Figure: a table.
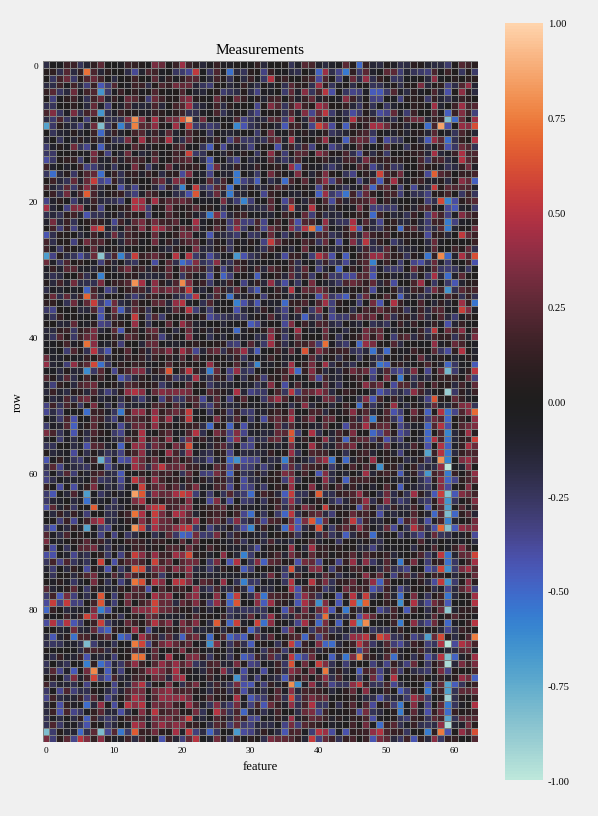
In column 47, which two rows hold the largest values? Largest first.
82, 79
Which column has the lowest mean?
59
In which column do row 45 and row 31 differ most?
8
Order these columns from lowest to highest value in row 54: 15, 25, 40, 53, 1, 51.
53, 40, 15, 51, 1, 25
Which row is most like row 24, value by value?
67
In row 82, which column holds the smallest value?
46
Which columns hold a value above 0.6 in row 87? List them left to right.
13, 14, 46
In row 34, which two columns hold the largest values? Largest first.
6, 22
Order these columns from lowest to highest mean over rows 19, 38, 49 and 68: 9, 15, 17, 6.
9, 15, 17, 6
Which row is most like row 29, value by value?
69
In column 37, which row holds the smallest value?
91
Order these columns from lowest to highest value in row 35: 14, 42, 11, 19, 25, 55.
42, 11, 25, 14, 55, 19
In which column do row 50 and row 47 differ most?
51
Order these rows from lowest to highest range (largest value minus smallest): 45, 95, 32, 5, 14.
5, 14, 95, 32, 45
